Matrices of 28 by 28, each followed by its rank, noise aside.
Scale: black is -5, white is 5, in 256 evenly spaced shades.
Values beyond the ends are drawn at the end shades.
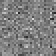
six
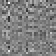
four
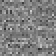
six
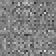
six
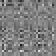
three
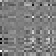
two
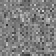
six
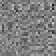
six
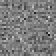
six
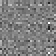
four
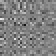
three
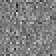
six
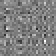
three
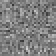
six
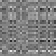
two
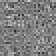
six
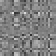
two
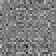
six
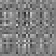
two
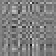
two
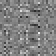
four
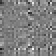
three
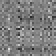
three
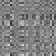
two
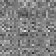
four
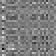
two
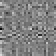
three
